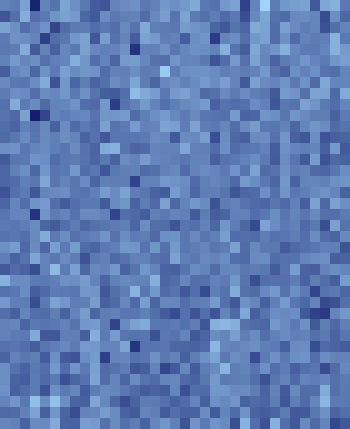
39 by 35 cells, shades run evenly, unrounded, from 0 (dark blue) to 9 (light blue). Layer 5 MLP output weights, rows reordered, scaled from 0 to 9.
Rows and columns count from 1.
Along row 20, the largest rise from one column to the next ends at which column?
5
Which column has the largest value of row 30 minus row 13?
22
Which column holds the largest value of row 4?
34
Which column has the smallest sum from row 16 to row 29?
33
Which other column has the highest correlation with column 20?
17
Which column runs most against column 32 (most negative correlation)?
28
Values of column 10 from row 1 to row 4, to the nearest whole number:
3 3 4 3
